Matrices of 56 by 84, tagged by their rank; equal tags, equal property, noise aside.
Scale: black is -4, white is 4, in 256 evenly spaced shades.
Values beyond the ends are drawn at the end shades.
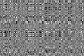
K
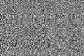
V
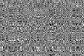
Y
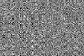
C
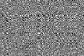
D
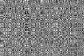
D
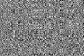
Y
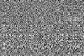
V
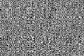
Y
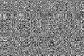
V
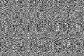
V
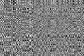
D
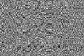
Y
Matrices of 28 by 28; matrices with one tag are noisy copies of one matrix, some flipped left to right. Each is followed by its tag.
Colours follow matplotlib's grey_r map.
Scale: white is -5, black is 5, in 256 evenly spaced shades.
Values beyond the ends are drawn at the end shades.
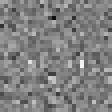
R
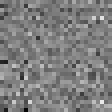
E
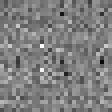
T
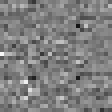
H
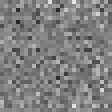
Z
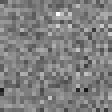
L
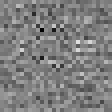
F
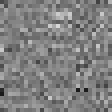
L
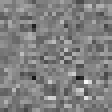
H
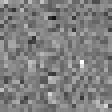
R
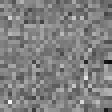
E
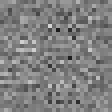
F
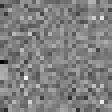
E
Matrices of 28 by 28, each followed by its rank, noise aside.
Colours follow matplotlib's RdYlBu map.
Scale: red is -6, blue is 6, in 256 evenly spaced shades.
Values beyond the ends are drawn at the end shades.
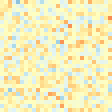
five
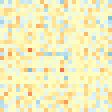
five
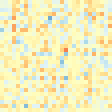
six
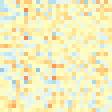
five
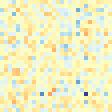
six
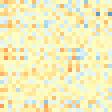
four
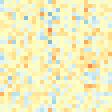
five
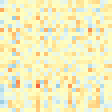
three
